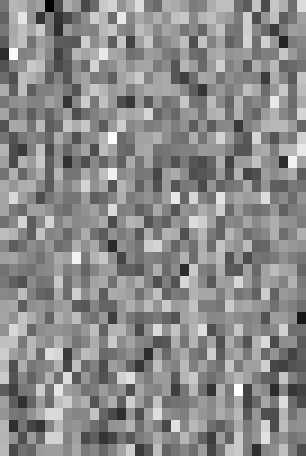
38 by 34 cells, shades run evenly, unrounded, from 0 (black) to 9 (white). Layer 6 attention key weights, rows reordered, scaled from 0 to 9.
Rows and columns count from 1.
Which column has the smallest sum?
8
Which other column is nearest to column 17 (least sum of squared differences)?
19
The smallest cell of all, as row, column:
1, 6
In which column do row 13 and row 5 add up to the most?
12
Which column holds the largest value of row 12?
13
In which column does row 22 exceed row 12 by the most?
9
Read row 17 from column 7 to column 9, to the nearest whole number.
5 4 4
